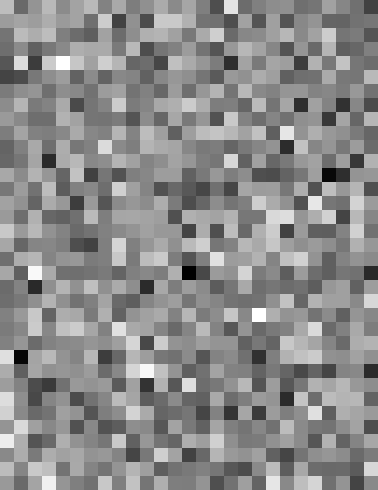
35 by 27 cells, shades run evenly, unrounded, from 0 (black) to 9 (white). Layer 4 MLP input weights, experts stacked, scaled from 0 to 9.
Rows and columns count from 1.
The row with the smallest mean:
13
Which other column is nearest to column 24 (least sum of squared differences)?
7
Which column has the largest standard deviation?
21
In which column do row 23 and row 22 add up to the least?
9
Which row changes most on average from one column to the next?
5
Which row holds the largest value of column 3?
20
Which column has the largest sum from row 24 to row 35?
1
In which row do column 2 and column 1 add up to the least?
6
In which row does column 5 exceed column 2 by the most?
26
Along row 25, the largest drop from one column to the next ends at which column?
11
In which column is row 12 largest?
17
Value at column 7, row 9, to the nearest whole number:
4
